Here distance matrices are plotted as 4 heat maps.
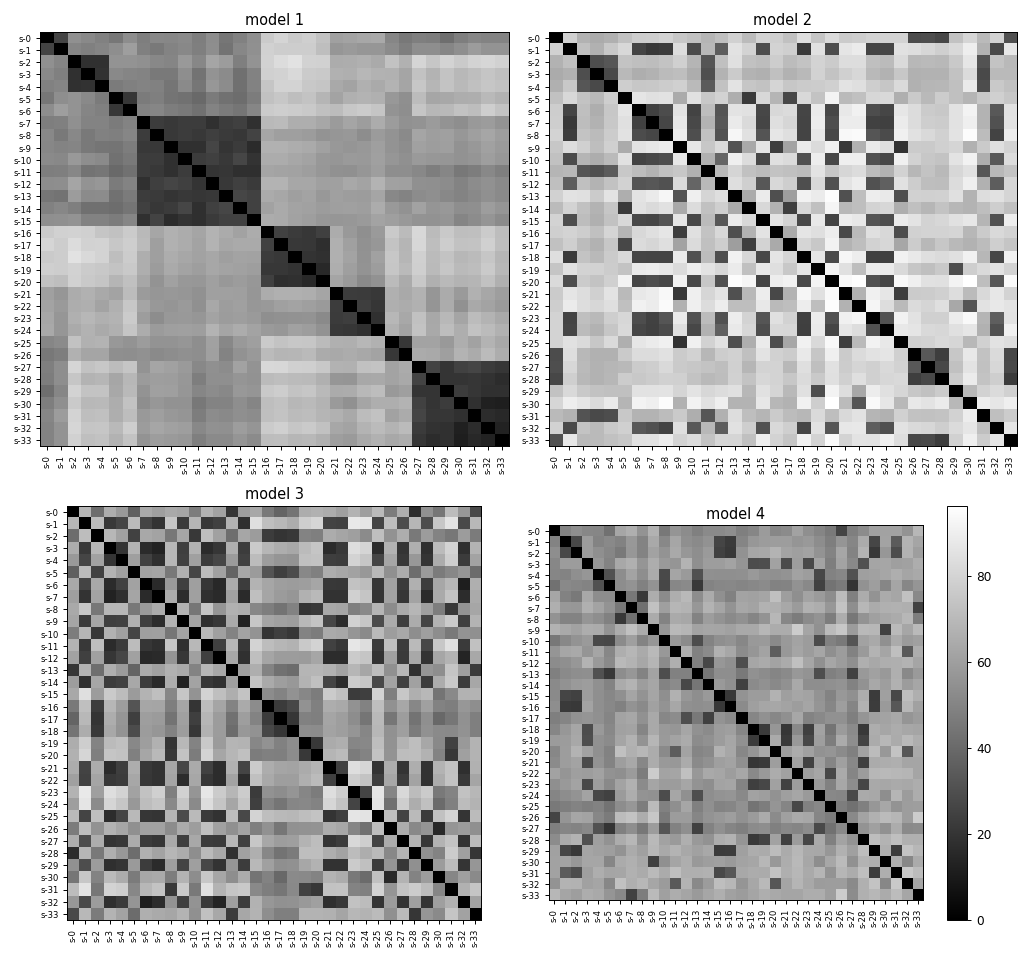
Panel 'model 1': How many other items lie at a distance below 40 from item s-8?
8
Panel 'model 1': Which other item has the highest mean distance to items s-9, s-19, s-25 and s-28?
s-2
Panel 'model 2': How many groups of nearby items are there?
7
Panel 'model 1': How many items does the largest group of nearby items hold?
9
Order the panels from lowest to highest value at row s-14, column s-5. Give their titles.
model 2, model 1, model 4, model 3
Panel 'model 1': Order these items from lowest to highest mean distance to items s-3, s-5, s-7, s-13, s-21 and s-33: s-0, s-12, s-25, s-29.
s-12, s-0, s-29, s-25
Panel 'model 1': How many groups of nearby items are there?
8
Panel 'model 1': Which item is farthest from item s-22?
s-6
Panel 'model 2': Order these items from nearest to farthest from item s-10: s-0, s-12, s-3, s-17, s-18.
s-18, s-12, s-3, s-0, s-17
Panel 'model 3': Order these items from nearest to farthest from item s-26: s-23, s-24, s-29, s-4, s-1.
s-24, s-23, s-29, s-4, s-1
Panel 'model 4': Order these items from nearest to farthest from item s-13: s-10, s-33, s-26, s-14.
s-10, s-14, s-26, s-33
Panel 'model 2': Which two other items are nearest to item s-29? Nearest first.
s-19, s-22
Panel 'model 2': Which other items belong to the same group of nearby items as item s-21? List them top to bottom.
s-9, s-13, s-16, s-25
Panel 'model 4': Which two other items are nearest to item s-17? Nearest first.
s-14, s-12
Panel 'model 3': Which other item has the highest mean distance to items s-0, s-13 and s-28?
s-31
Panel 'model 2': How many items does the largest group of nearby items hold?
12
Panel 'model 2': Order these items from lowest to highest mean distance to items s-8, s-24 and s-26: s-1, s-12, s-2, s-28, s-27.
s-1, s-12, s-28, s-27, s-2
